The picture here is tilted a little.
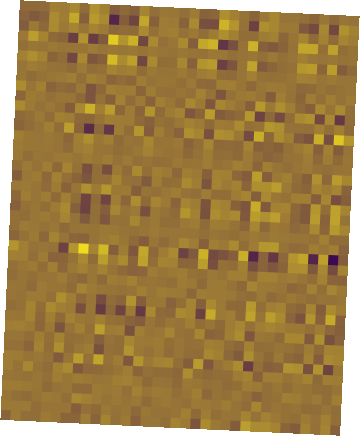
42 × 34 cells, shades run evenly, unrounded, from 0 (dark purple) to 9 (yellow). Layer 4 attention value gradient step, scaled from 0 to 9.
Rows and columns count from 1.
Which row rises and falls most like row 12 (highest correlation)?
24
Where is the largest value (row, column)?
25, 8
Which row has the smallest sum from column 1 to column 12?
13
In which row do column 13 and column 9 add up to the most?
2
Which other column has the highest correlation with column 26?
5
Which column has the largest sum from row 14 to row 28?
32
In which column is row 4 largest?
10
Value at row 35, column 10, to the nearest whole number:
3
